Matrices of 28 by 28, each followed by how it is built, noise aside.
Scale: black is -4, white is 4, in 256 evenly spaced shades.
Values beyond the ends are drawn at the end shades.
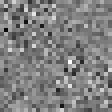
block diagonal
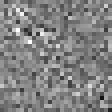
banded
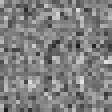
low rank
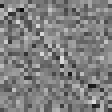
banded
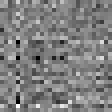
low rank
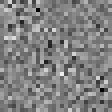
block diagonal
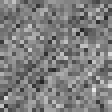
Hankel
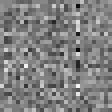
low rank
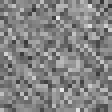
Toeplitz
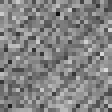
Hankel
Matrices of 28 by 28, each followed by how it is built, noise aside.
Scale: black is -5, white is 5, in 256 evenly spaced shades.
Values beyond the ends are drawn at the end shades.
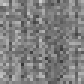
blocks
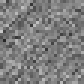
Hankel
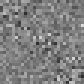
block diagonal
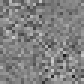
block diagonal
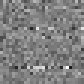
uneven rows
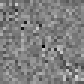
block diagonal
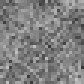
smooth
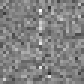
uneven columns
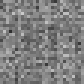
blocks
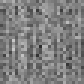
blocks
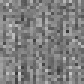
blocks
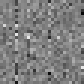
uneven columns
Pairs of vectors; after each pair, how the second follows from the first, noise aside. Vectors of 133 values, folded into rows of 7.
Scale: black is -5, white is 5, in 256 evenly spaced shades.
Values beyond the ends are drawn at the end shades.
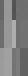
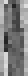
wrapped around, scaled up.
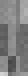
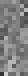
sign-scrambled.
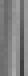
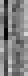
wrapped around, scaled up.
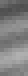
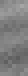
negated, shrunk.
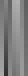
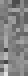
sign-scrambled.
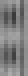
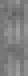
wrapped around, negated, shrunk.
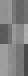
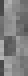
wrapped around.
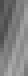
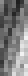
reversed, negated, scaled up.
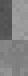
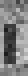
wrapped around, scaled up.
